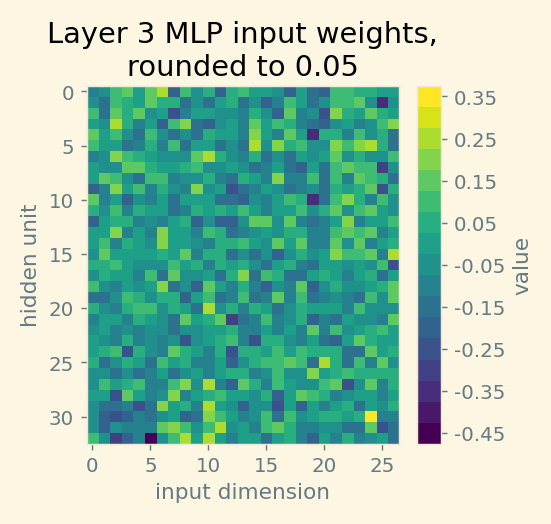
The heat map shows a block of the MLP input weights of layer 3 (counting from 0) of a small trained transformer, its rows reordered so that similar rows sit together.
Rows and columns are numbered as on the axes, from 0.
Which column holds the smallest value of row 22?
7
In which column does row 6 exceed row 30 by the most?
2
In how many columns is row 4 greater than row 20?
10
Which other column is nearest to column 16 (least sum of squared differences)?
13
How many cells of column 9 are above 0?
5
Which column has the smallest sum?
19
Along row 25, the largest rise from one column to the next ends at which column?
20
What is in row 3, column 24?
-0.05
